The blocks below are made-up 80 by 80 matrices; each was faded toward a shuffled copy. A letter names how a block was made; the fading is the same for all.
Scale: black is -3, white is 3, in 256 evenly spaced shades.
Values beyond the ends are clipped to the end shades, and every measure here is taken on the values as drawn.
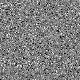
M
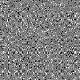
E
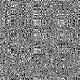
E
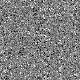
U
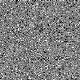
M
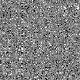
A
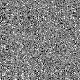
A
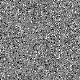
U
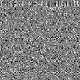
E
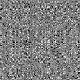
E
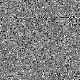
M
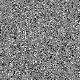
U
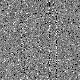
U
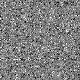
M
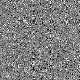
A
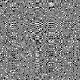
E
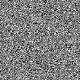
M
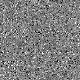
M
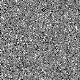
U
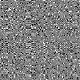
E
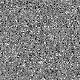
M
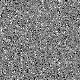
U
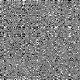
E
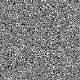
A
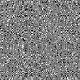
E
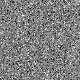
U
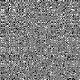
E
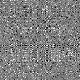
E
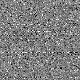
M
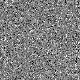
U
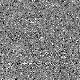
M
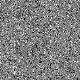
U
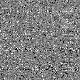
M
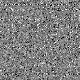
M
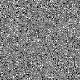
A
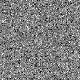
A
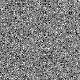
A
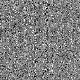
A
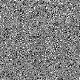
A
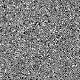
M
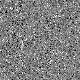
U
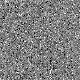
U
